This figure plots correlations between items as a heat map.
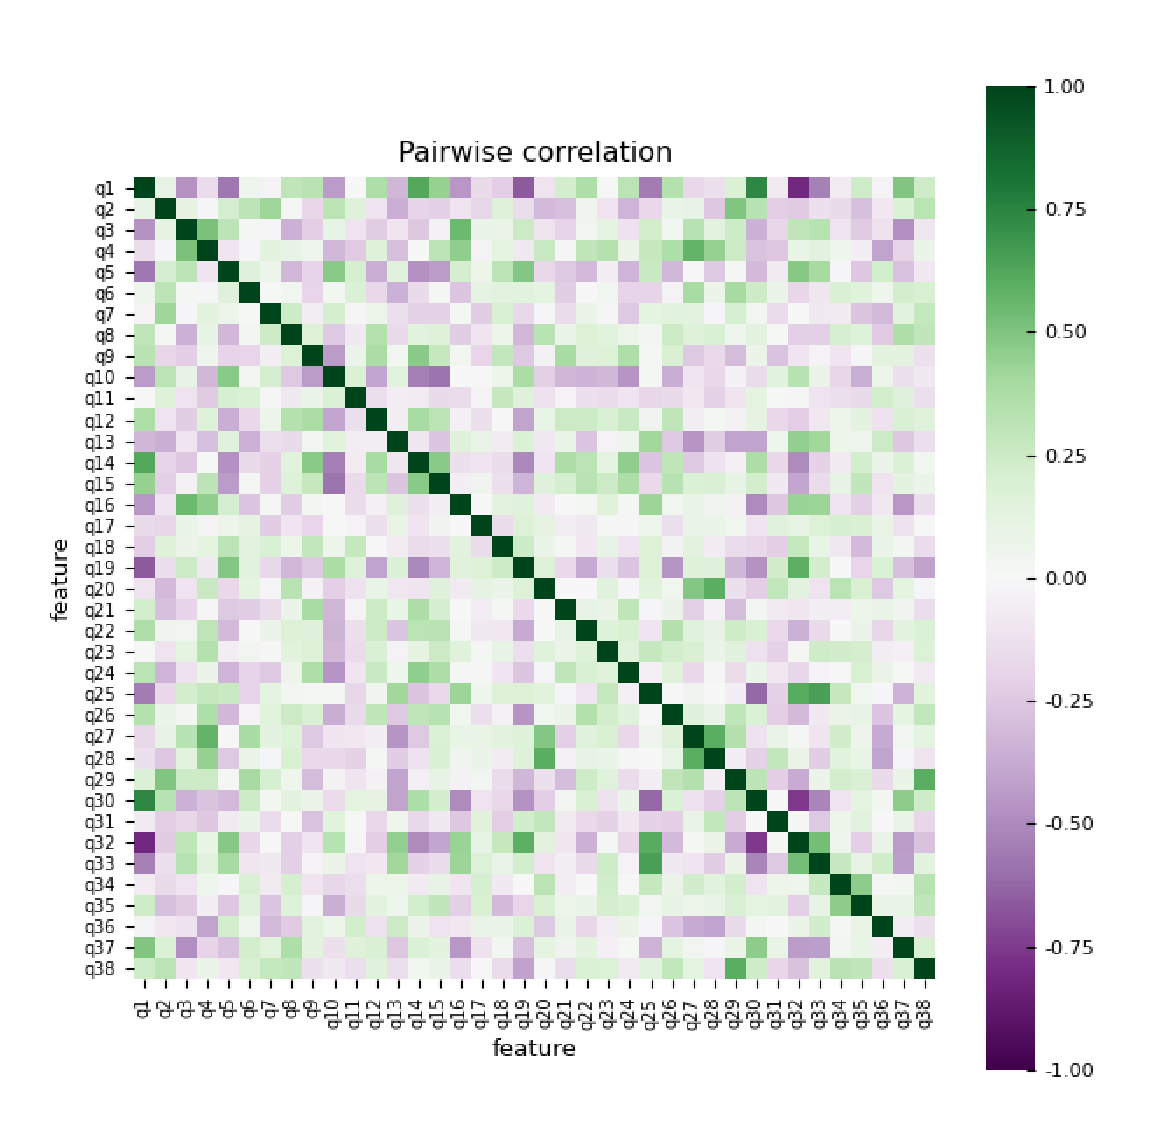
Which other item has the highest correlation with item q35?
q34
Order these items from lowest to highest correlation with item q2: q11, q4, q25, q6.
q25, q4, q11, q6
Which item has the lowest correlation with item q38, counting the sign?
q19
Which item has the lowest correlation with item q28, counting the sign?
q36
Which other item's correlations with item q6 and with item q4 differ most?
q16
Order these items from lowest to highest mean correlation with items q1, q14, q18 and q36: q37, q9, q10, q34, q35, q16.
q10, q16, q34, q35, q37, q9
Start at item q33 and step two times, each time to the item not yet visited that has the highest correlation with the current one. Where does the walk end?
q32
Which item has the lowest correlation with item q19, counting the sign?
q1
